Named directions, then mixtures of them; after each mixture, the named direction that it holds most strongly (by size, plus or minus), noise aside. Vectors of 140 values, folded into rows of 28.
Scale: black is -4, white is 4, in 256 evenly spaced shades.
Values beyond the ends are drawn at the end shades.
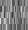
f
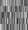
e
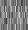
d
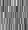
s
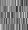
e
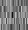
f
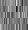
d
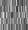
d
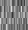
f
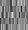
f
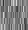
s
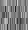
d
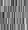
s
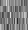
e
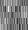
e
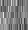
s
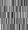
e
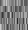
e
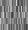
d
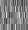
d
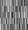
e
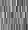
d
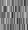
e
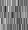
f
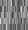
f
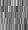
s
